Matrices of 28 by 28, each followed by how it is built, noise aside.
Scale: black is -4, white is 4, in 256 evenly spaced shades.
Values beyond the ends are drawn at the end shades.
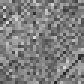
Hankel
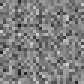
repeating rows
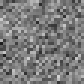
Hankel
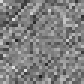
Hankel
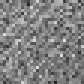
Hankel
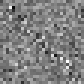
banded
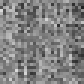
blocks
